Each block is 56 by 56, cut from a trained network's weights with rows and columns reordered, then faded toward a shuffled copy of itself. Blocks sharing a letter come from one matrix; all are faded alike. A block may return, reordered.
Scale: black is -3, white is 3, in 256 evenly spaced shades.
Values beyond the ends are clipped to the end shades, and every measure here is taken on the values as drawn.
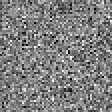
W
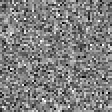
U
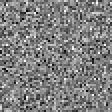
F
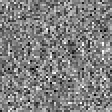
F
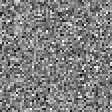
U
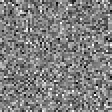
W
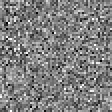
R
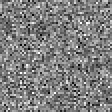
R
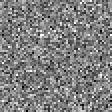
U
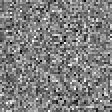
F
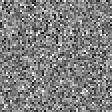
W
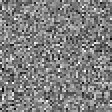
F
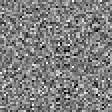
F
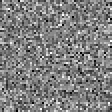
U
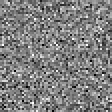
R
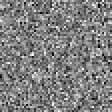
W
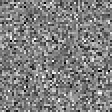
R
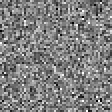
F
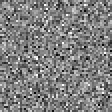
W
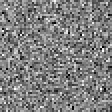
U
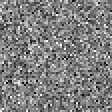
U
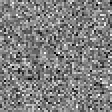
W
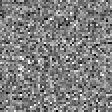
R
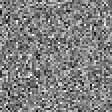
W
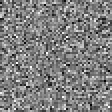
F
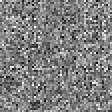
R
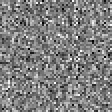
R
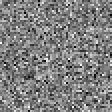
R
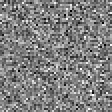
U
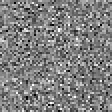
R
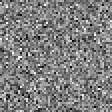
W
